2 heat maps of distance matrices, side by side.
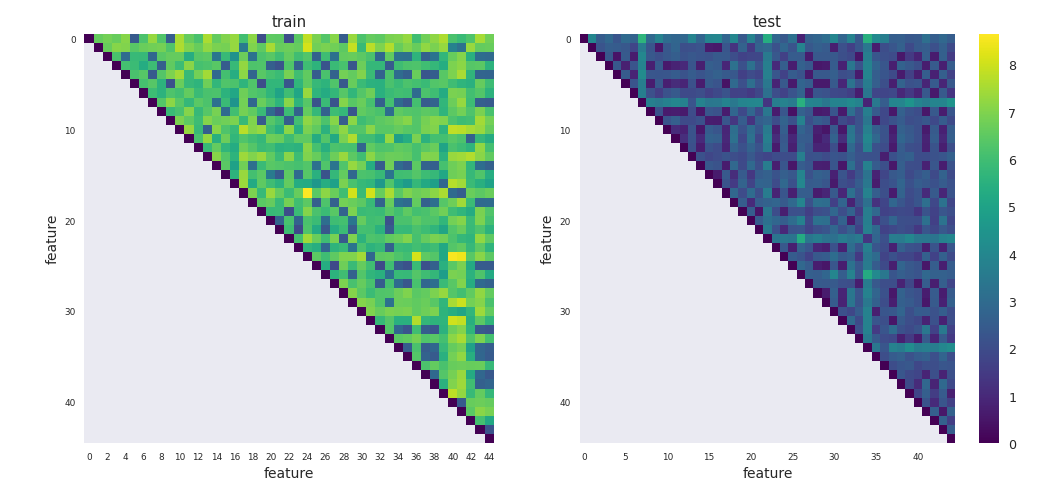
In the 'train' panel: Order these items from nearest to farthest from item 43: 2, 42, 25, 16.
25, 2, 16, 42
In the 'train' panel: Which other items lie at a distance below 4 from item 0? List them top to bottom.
5, 9, 19, 22, 28
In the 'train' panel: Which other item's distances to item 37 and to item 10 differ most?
4
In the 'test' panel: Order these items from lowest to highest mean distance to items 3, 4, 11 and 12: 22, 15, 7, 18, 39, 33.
33, 39, 15, 18, 22, 7
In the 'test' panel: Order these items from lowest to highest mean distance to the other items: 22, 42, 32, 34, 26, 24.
42, 24, 32, 26, 22, 34
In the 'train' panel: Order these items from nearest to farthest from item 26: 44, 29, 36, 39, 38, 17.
29, 39, 44, 38, 36, 17
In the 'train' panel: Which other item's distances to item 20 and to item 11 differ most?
33
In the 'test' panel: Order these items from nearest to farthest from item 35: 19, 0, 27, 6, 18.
18, 6, 27, 19, 0
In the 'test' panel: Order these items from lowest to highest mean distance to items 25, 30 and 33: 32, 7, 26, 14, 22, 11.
14, 11, 32, 26, 22, 7
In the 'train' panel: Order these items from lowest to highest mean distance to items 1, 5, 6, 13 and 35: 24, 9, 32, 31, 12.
32, 9, 12, 31, 24
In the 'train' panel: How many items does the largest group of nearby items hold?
14
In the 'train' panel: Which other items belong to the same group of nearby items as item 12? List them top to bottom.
30
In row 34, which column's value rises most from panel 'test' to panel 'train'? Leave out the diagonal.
22
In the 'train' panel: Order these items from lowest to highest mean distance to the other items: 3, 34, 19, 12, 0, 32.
32, 34, 3, 19, 12, 0
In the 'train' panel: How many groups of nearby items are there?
10
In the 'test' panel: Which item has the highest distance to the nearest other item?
22
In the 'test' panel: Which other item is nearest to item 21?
19
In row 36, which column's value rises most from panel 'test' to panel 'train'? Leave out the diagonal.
24
